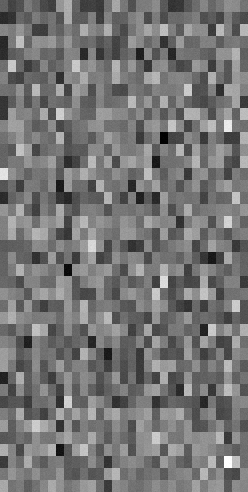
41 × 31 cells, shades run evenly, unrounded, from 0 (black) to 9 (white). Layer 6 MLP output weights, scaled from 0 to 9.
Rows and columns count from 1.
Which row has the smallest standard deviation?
41
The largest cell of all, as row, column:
39, 29
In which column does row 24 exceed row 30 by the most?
21
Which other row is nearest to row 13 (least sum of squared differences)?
18
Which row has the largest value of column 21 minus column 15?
24
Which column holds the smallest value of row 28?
26
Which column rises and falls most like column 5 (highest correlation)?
6
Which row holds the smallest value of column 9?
23
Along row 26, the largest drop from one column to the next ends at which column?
31
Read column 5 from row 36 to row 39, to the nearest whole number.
7 5 5 4
